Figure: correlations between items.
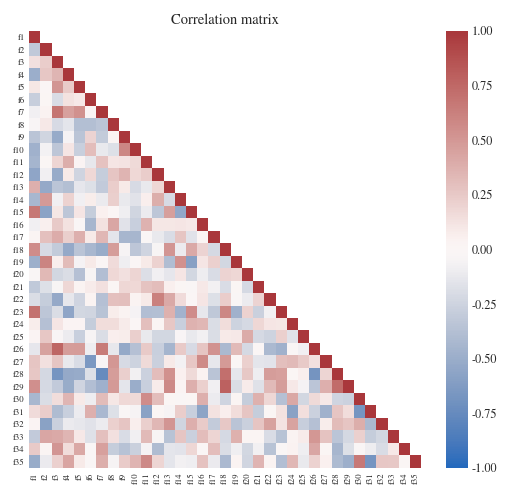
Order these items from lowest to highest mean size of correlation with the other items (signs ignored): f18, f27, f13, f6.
f6, f27, f13, f18
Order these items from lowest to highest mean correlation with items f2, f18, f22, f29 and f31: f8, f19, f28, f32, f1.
f32, f19, f1, f8, f28
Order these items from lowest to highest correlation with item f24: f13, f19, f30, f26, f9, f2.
f2, f19, f26, f9, f13, f30
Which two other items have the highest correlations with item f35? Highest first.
f30, f11
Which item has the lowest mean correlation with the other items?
f31
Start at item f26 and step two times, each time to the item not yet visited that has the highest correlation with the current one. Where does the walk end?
f7
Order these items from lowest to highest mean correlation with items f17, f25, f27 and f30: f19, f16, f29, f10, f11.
f10, f29, f19, f11, f16
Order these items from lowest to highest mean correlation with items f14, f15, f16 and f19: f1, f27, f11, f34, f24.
f1, f34, f24, f11, f27
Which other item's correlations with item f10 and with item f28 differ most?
f29
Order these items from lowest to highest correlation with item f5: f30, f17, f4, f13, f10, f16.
f10, f13, f16, f30, f4, f17
